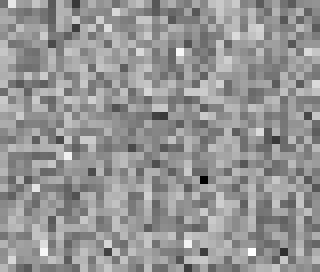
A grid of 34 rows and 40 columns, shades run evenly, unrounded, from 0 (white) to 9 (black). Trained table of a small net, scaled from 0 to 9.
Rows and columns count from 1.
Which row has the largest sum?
22
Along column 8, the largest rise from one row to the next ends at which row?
18
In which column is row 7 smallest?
23
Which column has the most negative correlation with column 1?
25
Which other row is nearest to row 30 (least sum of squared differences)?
12
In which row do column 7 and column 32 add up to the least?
32
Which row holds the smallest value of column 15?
2
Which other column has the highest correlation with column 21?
20
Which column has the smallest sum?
28
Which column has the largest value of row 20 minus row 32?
6
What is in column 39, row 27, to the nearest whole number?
2
